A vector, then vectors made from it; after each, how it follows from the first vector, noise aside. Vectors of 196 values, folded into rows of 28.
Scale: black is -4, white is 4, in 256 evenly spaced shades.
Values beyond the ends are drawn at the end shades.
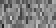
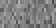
reversed, shrunk.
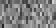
copied.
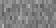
negated, shrunk.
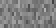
reversed, shrunk.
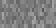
wrapped around, negated, shrunk.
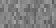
reversed, shrunk.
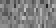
wrapped around, partly zeroed.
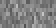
wrapped around, negated, shrunk.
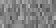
negated, shrunk.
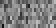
copied.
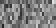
copied.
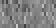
wrapped around, partly zeroed.
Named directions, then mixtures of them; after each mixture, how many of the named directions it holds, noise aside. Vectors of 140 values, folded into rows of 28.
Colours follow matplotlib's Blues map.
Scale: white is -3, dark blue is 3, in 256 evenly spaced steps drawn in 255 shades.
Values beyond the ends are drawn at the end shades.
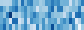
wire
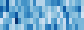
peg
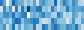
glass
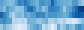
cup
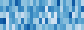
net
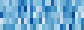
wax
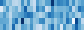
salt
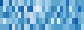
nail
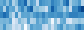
two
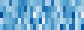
one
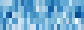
two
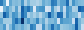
three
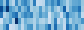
one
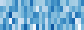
one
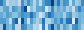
two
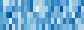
two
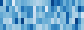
four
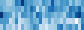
three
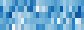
four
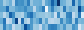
four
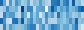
four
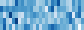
three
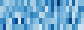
three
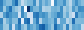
four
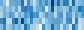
four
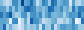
four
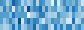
three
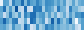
two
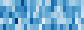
four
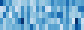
four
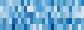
four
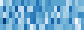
two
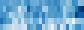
two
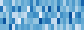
four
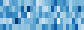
four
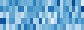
one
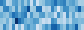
three
